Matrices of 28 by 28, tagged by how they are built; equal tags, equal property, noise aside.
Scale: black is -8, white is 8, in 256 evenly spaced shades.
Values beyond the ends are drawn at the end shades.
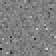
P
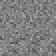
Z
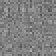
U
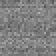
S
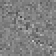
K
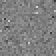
P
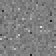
P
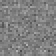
Z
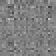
U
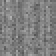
S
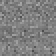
Z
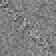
K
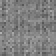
S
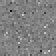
P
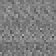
Z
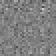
U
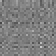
U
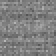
S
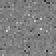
P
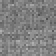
S
